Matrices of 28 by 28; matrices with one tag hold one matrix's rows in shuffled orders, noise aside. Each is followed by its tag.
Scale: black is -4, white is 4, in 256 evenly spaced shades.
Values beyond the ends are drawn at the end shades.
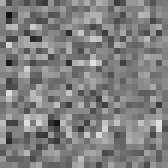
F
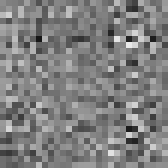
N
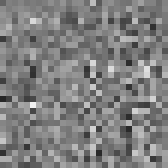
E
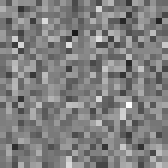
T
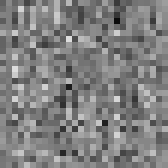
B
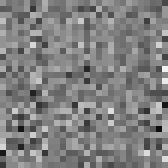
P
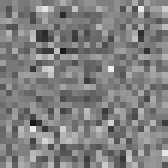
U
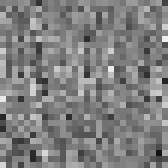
P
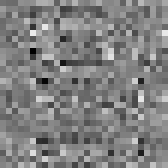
U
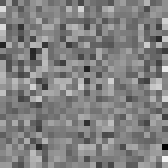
P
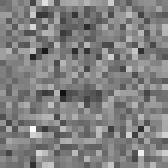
U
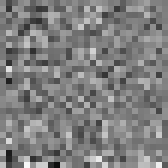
F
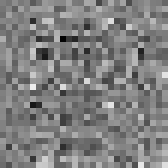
U
